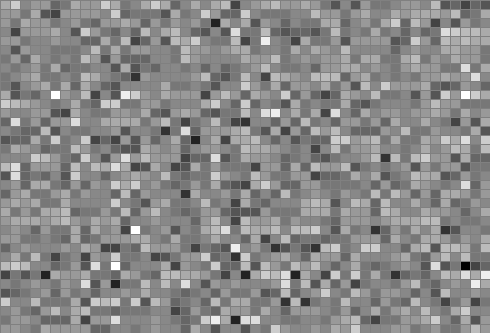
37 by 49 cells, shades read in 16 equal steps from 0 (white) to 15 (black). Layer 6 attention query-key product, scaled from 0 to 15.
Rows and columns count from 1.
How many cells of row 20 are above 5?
38
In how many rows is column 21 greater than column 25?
22
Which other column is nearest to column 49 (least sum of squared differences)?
18
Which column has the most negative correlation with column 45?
30
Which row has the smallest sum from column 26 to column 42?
13
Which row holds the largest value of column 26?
19
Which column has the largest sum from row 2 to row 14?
14
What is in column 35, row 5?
10
